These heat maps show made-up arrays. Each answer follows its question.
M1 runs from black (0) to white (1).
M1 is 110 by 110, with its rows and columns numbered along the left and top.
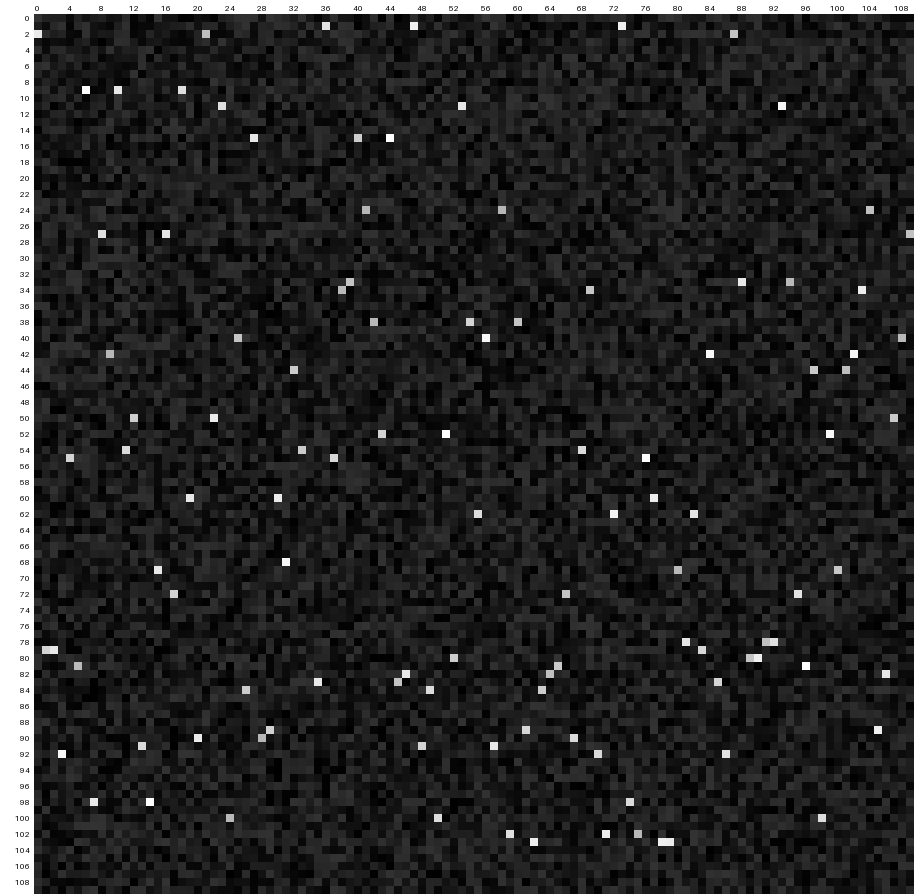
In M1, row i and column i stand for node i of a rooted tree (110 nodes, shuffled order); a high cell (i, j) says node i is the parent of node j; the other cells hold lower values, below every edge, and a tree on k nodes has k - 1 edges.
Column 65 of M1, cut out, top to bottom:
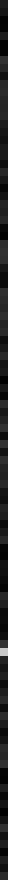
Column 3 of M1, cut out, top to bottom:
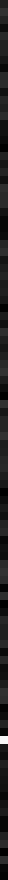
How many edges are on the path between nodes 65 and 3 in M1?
4
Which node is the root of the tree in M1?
34
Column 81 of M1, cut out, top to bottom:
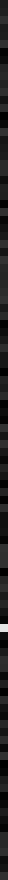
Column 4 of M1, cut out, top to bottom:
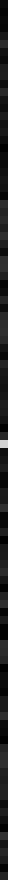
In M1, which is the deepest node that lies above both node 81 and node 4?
103
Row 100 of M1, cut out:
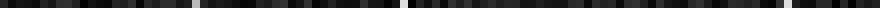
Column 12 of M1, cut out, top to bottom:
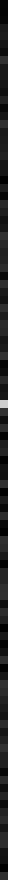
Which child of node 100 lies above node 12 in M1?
50
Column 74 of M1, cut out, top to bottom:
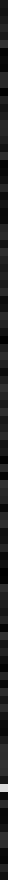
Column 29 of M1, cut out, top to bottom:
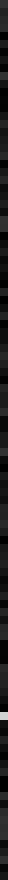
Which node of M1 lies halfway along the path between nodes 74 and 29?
69
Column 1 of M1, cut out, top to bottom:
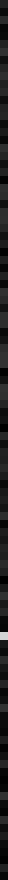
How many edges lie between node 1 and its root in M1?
3
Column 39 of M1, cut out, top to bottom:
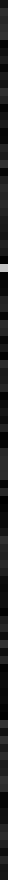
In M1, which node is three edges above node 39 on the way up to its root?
38
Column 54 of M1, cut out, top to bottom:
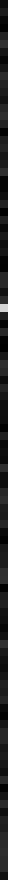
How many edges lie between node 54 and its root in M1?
2
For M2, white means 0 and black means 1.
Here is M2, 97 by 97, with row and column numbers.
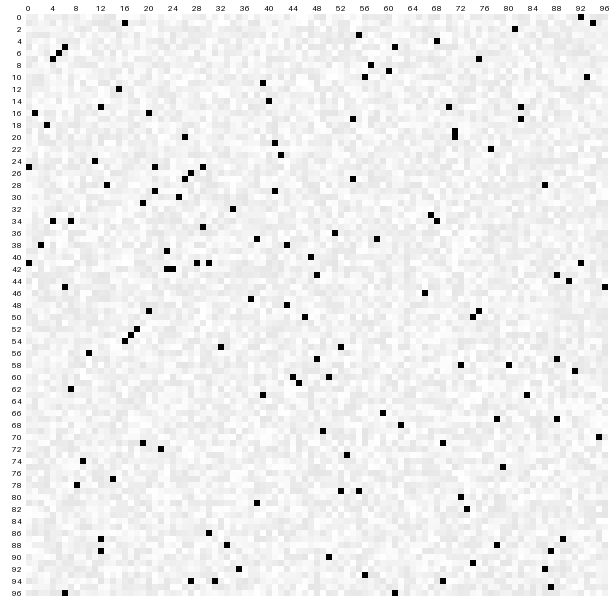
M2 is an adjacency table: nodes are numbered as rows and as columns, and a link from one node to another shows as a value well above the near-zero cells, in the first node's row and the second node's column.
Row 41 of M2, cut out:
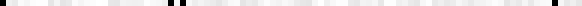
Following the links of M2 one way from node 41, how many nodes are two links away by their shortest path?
4
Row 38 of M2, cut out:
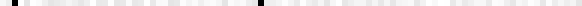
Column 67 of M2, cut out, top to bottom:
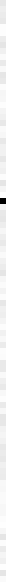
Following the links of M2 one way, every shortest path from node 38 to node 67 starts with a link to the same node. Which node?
node 43
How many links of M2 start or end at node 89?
3
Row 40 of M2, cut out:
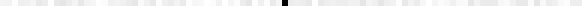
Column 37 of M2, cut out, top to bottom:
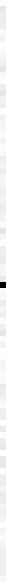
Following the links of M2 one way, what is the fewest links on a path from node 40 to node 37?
2
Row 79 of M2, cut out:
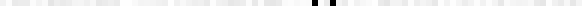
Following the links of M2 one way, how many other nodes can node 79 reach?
11
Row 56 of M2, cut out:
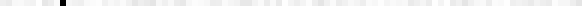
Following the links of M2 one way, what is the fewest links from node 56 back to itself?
2
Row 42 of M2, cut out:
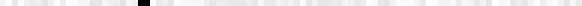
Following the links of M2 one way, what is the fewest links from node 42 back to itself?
2
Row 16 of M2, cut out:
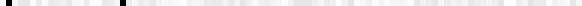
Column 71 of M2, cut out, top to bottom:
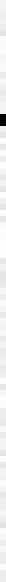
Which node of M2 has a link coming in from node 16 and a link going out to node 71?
node 20
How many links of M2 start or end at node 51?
1
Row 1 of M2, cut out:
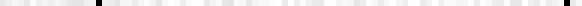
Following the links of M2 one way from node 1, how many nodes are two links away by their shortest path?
4
